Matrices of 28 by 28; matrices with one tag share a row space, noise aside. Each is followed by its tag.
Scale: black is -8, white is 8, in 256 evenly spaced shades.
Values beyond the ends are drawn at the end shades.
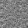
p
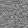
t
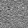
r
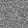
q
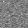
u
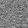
p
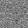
q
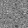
q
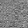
q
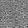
q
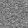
u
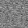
u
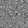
q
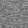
t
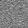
r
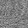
q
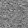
r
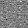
p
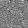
r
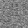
u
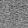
u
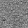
t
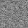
t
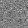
p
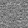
p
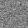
p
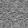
u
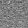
r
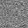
q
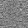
p
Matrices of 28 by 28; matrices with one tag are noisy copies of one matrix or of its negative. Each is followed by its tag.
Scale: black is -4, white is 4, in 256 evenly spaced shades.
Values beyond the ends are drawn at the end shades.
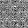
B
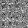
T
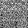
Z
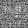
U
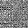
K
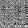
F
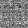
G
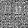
U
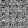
T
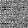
K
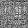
U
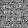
G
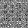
G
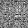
U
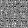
B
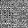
K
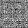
G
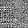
K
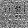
U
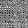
K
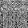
Z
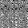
Z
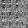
T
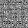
G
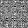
B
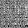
F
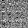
T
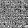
F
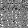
Z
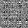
G
